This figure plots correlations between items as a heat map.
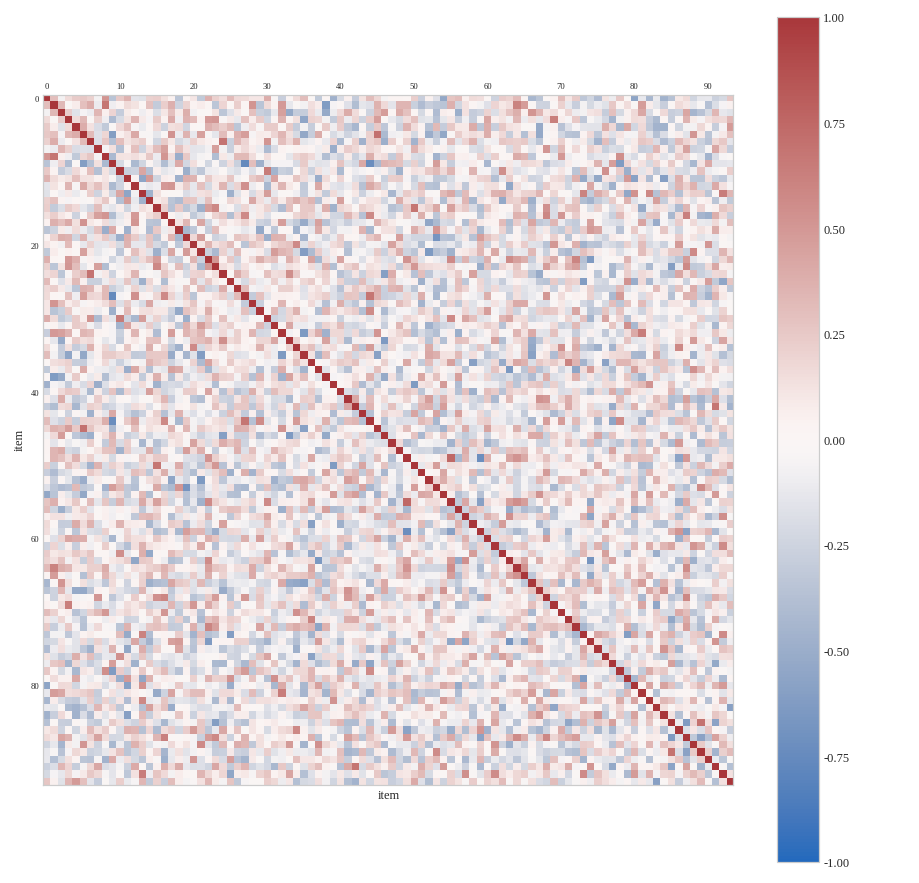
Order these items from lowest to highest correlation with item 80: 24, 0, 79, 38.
0, 79, 38, 24
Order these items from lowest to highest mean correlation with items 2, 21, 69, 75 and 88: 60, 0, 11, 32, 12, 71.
0, 11, 71, 60, 12, 32
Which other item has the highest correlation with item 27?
44
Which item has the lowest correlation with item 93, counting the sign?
83
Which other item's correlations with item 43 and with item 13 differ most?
82
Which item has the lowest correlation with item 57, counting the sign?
74
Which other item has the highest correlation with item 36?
71
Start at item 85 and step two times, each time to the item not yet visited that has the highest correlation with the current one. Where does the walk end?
53
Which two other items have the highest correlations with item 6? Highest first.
24, 30
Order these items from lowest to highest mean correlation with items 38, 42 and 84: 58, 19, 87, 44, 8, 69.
8, 58, 19, 69, 87, 44
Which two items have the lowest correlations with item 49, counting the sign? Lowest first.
59, 86
